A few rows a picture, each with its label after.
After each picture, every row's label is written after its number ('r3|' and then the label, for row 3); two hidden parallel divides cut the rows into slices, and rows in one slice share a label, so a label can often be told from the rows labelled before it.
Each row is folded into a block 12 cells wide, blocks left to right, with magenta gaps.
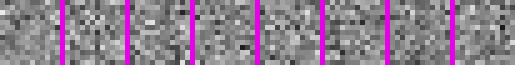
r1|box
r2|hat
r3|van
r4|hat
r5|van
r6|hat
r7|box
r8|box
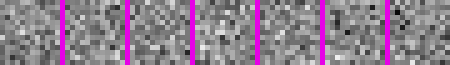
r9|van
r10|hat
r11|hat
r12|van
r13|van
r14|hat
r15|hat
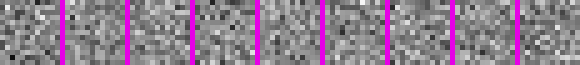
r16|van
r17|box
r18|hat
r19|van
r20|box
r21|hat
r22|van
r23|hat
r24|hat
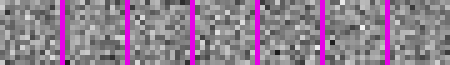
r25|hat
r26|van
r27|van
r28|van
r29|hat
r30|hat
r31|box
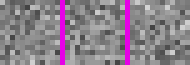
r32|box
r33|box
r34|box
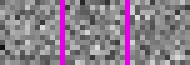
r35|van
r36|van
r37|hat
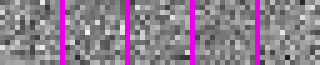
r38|hat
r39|van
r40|van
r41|box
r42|van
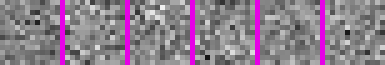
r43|box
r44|van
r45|hat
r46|van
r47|box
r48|hat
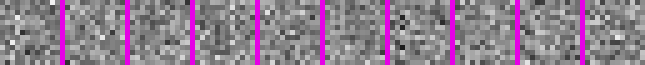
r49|hat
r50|van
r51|box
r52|hat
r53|box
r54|box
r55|hat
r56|box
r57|van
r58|van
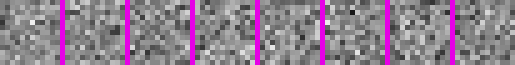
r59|box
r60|box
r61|hat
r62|hat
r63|van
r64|van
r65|van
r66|van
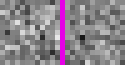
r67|van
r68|box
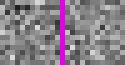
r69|hat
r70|van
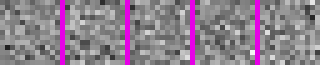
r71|box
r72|van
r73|box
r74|box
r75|hat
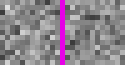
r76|van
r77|box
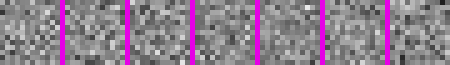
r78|van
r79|van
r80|van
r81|box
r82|box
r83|box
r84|van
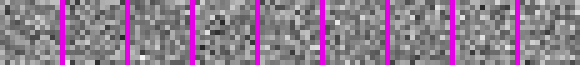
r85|hat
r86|hat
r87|hat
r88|hat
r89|hat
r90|box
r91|van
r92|hat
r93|hat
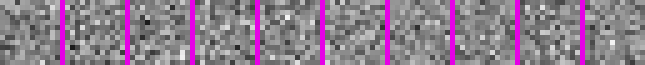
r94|box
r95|hat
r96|hat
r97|van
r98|hat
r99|hat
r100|box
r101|box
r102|van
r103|box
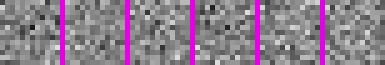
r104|hat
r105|box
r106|hat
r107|hat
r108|hat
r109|hat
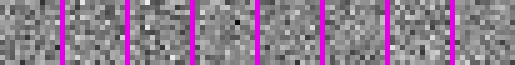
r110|van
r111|hat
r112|hat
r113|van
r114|box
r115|box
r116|hat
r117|box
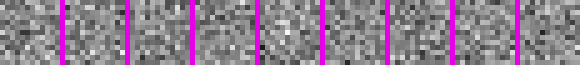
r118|hat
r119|van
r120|van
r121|hat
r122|van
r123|van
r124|hat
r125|van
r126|hat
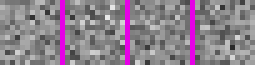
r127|box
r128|van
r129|box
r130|box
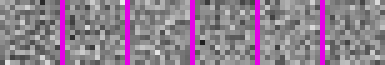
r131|van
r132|box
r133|box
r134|box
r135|box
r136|box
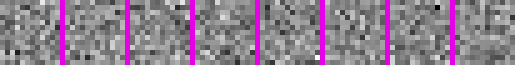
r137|hat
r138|van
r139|hat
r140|hat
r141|hat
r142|hat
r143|hat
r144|box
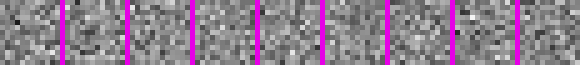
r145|hat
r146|hat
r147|hat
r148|box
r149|van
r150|box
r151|hat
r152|hat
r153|hat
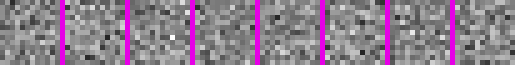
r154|box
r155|van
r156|hat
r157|box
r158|box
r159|van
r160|van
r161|hat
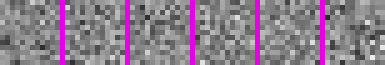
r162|box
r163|hat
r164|box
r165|box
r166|box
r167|hat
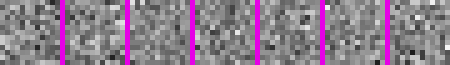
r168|van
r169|van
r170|box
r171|box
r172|box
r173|hat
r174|hat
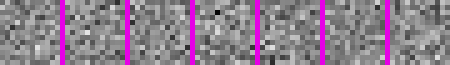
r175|box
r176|van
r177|van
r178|van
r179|van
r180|box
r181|hat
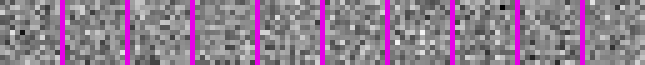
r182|hat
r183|van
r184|van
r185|box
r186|hat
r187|hat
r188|van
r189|hat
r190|van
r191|box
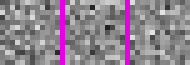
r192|hat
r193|hat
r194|van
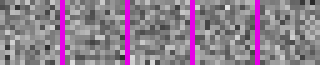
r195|hat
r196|van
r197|hat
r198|hat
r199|van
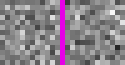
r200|van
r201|van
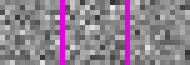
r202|van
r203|van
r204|box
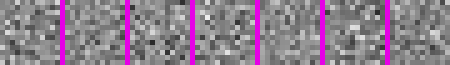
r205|hat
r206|box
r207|van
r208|van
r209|box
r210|van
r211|box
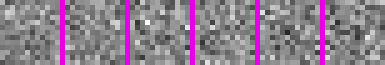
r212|box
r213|box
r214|van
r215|hat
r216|hat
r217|hat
